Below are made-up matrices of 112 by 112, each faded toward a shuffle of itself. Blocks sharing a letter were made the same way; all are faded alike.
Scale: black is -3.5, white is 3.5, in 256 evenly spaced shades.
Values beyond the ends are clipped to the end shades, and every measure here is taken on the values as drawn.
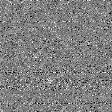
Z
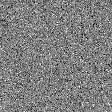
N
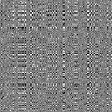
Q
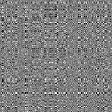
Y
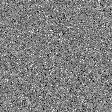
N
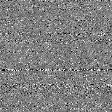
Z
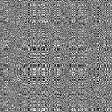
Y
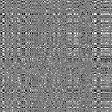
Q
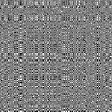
Q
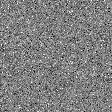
N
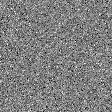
N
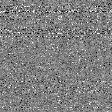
Z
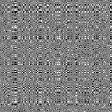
Q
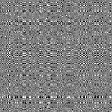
Q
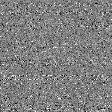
Z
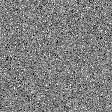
N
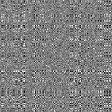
Y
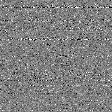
Z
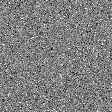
N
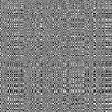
Q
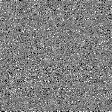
Z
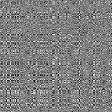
Q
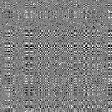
Q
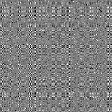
Q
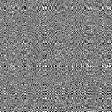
Y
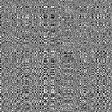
Y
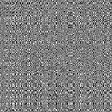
Y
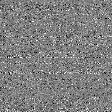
Z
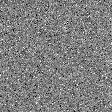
N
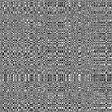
Q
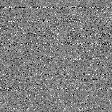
Z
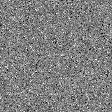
N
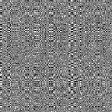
Y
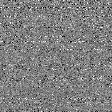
Z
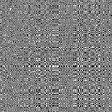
Q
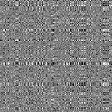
Y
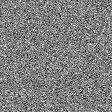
N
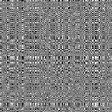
Q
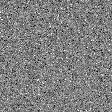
N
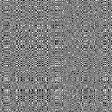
Q
